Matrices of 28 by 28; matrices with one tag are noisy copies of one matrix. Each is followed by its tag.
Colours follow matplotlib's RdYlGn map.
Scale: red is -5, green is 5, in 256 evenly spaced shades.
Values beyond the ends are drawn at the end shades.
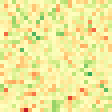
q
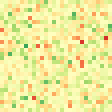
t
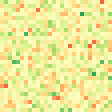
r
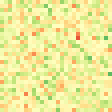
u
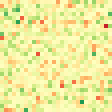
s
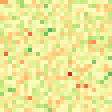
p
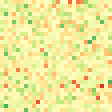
s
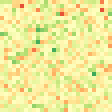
r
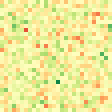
t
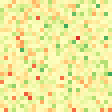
u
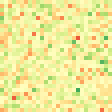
u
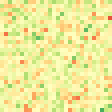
q
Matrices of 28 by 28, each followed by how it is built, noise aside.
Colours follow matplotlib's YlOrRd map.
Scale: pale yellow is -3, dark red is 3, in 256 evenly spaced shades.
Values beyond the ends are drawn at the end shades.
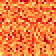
repeating columns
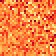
upper triangular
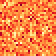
low rank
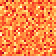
repeating columns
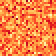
repeating rows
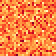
repeating rows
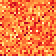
Hankel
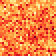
smooth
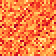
Hankel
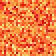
repeating rows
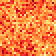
smooth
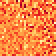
upper triangular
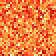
repeating columns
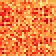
blocks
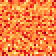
repeating columns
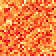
Hankel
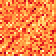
Hankel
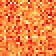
low rank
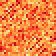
Hankel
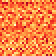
repeating columns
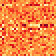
low rank
